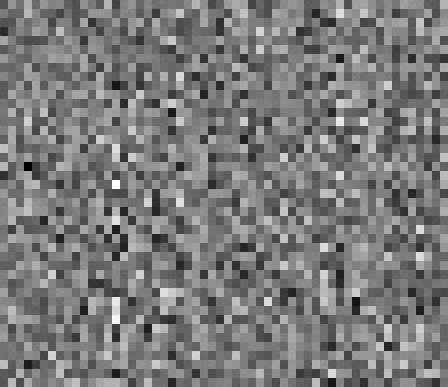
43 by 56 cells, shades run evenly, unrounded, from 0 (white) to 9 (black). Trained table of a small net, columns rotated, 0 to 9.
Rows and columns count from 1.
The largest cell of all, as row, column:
19, 4
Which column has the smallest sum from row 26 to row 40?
25
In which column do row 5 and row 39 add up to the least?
51
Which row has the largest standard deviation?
34
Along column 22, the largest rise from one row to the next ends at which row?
13
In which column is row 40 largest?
22
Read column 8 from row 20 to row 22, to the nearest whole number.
5 7 5
